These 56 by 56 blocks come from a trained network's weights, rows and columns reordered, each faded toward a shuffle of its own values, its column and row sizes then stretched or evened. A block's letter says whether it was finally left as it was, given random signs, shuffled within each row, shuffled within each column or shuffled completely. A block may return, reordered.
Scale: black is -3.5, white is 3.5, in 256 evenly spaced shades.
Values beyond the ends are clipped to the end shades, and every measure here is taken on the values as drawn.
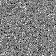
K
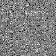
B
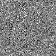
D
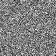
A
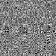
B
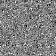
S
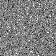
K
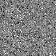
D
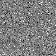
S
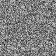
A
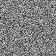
D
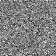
A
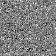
S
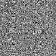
B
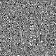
B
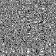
B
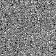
D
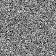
D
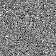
A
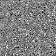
S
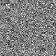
B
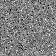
K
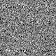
A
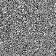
D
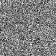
S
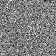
K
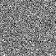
B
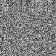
B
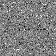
A
